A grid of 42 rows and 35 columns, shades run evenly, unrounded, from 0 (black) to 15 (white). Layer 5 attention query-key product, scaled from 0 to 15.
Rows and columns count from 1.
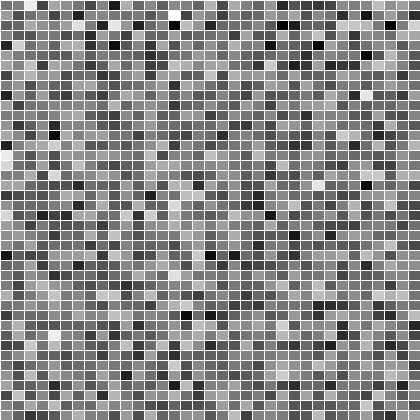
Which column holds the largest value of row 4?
27
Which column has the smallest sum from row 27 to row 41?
29
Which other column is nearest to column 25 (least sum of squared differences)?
12
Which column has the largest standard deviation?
15
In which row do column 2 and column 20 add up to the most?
5
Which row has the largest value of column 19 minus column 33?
3
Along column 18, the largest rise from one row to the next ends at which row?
33
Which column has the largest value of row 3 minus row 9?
10
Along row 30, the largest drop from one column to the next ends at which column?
11
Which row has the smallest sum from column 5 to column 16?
36
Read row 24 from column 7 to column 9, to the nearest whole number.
6 10 6
